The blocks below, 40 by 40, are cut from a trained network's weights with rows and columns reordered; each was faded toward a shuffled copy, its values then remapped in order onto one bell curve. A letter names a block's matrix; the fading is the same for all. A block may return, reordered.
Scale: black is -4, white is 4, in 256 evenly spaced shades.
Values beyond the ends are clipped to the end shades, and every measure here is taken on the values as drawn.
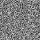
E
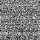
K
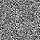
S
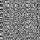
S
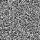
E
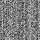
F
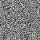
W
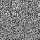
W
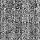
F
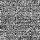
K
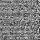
K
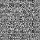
K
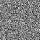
E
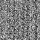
F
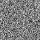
E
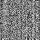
F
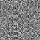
S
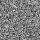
E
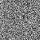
E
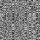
S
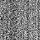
F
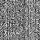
F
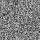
E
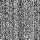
F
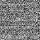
K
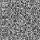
S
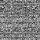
K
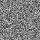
E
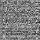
K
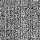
F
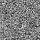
E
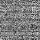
K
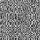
S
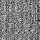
F
